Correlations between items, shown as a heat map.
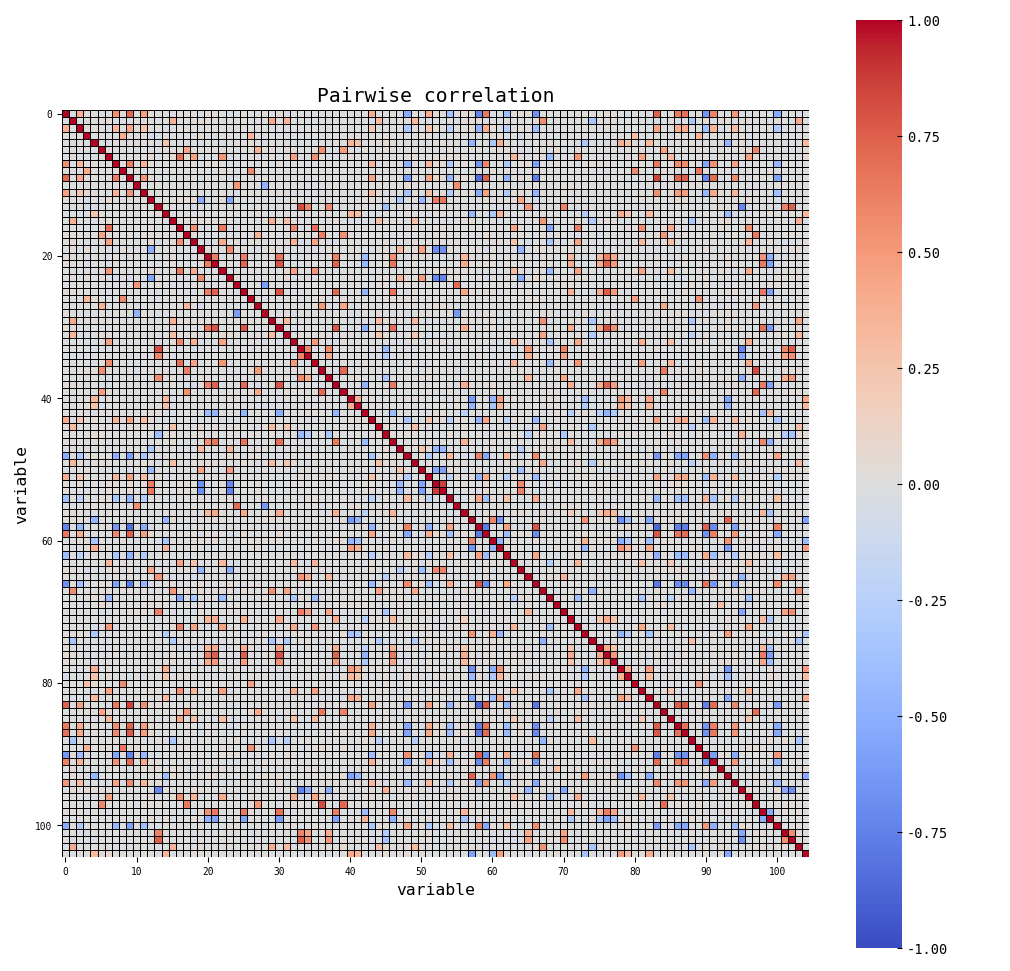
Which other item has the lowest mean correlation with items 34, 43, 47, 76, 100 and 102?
95
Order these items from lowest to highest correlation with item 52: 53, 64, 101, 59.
101, 59, 64, 53
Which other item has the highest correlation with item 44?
67
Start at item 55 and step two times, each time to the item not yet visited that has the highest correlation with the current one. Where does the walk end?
10
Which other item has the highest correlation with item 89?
8
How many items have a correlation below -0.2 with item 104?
4
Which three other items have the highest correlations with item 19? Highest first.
23, 50, 47
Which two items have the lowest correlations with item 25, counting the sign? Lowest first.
99, 42
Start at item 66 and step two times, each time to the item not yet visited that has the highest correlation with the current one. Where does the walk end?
90
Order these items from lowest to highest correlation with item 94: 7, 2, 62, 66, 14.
66, 62, 14, 2, 7
